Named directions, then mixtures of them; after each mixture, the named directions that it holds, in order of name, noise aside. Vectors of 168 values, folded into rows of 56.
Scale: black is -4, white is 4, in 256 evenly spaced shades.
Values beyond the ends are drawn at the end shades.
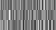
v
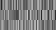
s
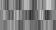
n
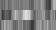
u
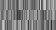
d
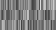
d, n, u.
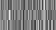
v.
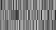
s.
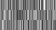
d, v.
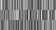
s.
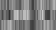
n, u.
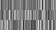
u, v.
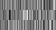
s, u, v.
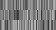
d, s, v.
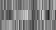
n, s, u.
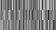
n, s, v.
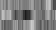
u.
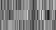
n, s, u.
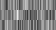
d, n, s.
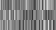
n, v.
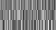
d, v.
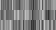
n, u, v.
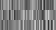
n, v.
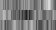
d, n, u.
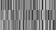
n, s, v.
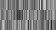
d.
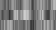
n, u.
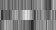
u.
